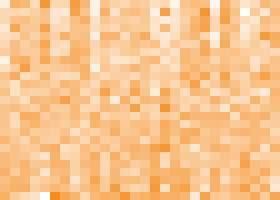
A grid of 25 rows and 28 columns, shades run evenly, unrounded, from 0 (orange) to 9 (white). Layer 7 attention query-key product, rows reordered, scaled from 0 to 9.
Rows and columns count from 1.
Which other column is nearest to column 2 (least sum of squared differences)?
9
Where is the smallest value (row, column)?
25, 6
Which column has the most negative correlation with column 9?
17
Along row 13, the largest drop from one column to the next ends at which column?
13
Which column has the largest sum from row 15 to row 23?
8
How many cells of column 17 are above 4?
13
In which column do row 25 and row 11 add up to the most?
5
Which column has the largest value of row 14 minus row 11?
23
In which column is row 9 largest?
10
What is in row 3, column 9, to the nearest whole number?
3
